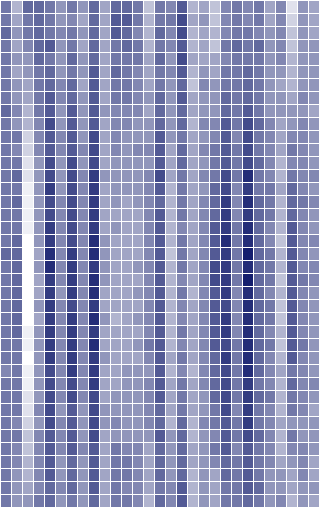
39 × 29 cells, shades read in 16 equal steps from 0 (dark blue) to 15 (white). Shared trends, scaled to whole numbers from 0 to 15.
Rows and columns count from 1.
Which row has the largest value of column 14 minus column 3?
1
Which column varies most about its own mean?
3
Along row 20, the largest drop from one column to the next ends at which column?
5
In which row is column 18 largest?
7
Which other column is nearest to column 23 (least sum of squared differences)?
9
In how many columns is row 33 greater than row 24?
14
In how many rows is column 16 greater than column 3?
2
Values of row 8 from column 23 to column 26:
5 6 8 8
